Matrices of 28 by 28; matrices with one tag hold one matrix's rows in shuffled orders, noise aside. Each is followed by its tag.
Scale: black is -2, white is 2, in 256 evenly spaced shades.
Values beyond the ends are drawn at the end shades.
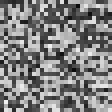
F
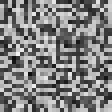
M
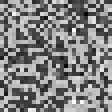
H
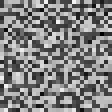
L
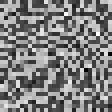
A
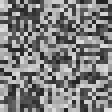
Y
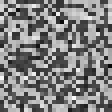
H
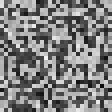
H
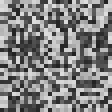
Y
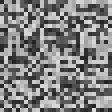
F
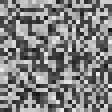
A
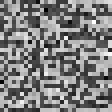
F
